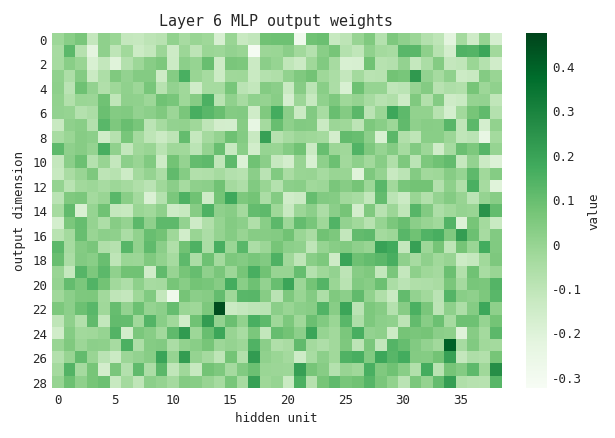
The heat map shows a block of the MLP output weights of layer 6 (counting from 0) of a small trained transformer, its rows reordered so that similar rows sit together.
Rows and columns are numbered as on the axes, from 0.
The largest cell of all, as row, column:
22, 14
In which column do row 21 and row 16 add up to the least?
10
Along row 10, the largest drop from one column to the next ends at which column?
16
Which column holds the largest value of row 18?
25
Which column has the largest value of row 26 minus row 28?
30
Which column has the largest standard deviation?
17
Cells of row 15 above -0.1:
35
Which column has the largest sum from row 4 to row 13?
36
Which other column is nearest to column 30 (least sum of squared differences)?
32
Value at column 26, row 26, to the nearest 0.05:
0.15
